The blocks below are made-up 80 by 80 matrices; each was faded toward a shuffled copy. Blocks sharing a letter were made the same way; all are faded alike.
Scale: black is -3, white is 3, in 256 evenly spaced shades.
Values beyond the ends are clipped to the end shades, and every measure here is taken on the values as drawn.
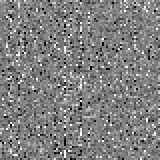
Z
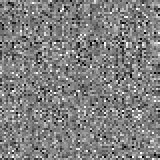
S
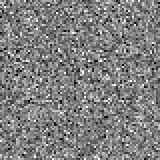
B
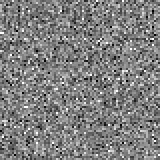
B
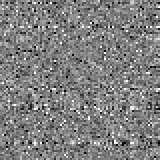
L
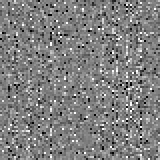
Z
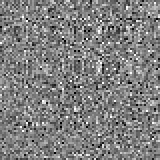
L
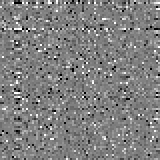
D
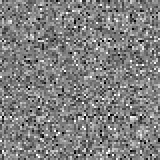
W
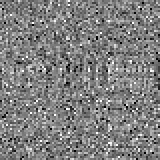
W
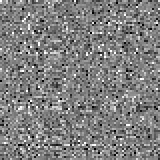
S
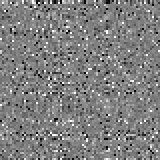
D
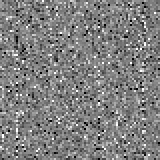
Z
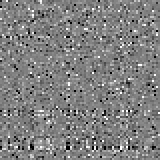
D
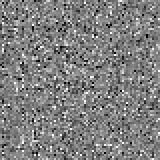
Z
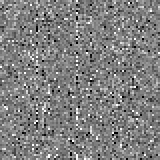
Z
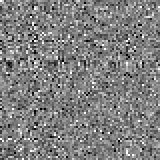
W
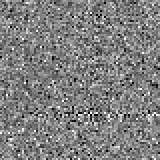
B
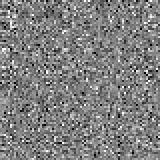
W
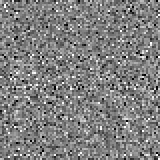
L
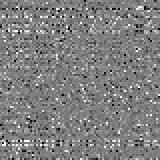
D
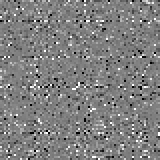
D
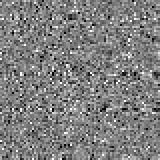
L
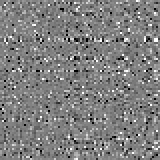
D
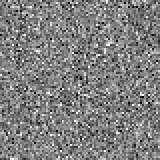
B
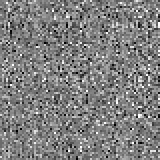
W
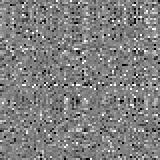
D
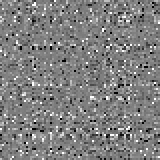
D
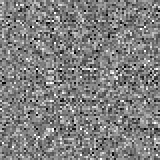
W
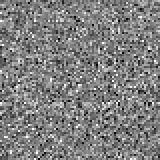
B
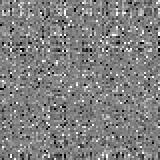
D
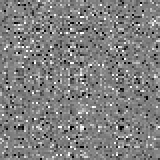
D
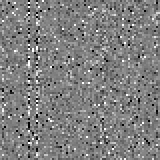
Z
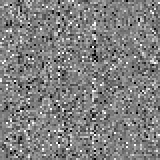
Z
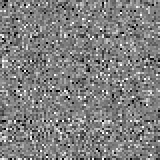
S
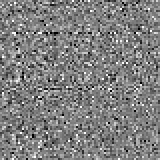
S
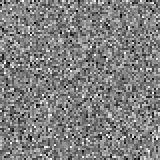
B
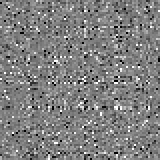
D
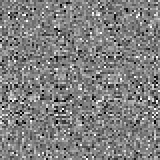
S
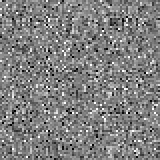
L
